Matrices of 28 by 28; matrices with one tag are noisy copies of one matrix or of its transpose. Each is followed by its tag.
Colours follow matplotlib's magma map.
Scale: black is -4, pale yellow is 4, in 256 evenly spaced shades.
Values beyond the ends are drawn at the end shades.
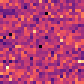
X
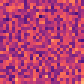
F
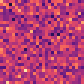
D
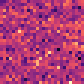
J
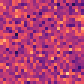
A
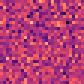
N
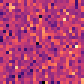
F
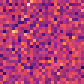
D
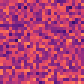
F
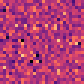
D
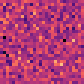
D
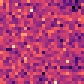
A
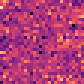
X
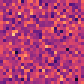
D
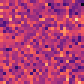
A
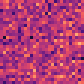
X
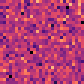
J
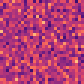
F
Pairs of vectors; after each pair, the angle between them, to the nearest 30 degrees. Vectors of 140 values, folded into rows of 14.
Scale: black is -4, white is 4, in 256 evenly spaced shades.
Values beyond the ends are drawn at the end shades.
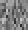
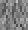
30 degrees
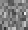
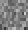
30 degrees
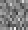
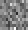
30 degrees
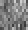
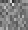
90 degrees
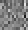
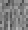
90 degrees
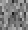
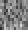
90 degrees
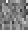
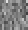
30 degrees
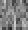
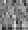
30 degrees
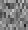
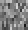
60 degrees
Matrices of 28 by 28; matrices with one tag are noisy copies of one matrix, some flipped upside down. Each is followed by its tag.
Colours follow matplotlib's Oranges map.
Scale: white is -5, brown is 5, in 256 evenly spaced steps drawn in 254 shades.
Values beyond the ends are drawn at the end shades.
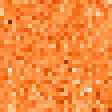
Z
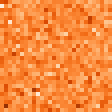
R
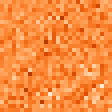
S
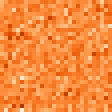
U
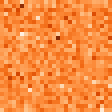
U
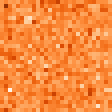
R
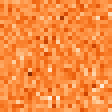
S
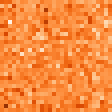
R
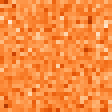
R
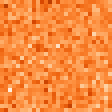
R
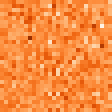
S
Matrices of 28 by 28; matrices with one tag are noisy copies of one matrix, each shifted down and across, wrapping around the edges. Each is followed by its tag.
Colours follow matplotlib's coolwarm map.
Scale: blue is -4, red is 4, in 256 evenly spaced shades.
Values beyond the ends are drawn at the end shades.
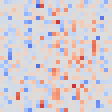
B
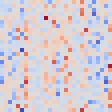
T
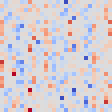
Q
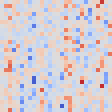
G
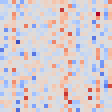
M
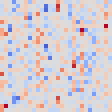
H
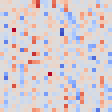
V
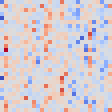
T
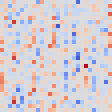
G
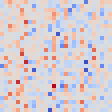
M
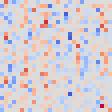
G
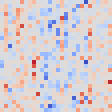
T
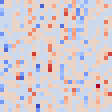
H
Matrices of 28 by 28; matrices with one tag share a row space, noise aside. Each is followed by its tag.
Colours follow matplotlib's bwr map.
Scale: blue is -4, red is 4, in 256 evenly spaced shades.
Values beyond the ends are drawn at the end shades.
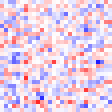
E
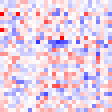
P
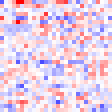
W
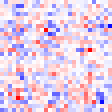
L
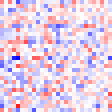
L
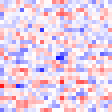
W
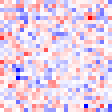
L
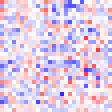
P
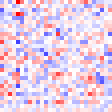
L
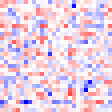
E
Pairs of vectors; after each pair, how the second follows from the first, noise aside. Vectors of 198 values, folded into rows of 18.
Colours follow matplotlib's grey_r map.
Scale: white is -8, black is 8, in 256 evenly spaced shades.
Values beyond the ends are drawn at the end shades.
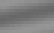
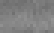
wrapped around, negated, shrunk.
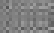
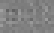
reversed, negated, partly zeroed.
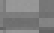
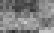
negated, scaled up.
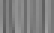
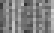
wrapped around, negated, scaled up.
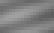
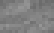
wrapped around, negated, shrunk.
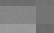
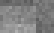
copied.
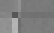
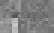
copied.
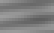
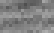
wrapped around.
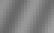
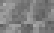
wrapped around.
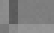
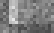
negated, scaled up.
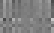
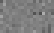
reversed, negated, partly zeroed.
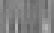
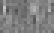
wrapped around.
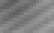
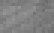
wrapped around, negated, shrunk.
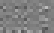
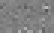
partly zeroed.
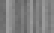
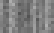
wrapped around.
